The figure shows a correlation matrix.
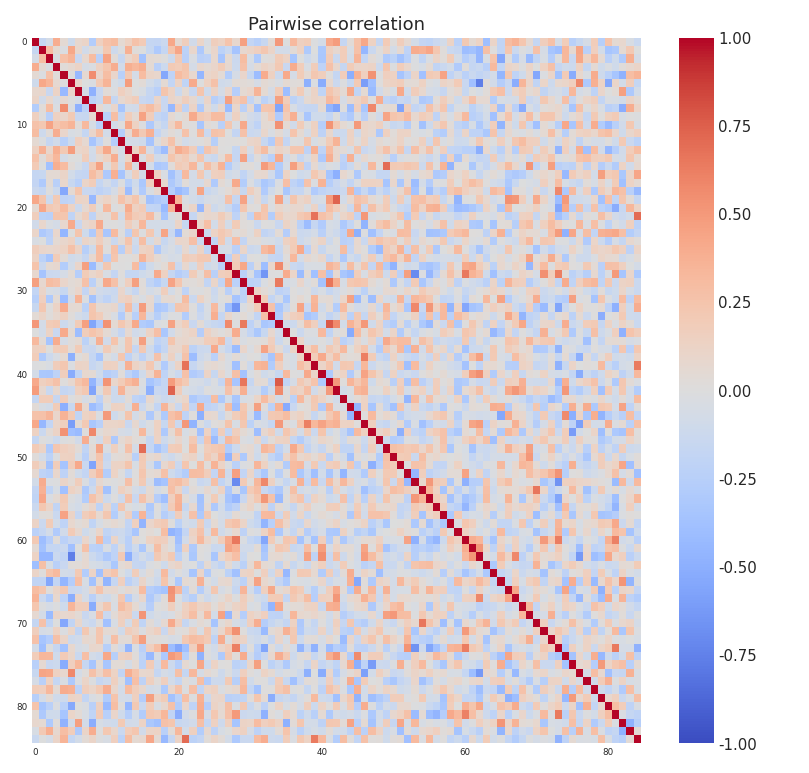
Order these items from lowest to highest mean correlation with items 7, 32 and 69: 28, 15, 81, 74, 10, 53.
81, 28, 74, 10, 53, 15
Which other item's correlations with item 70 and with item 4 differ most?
54
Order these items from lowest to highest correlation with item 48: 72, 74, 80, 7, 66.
80, 66, 72, 74, 7
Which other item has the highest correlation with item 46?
38
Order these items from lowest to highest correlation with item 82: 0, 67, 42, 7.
7, 0, 42, 67
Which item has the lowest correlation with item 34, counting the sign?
8
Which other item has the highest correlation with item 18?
73
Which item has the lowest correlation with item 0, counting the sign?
63
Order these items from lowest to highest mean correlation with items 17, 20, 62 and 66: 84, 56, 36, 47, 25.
25, 84, 36, 56, 47
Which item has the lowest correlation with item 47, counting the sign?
75
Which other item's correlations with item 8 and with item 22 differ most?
68
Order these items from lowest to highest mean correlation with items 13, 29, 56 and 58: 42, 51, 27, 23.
23, 51, 27, 42
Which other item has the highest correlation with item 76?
5
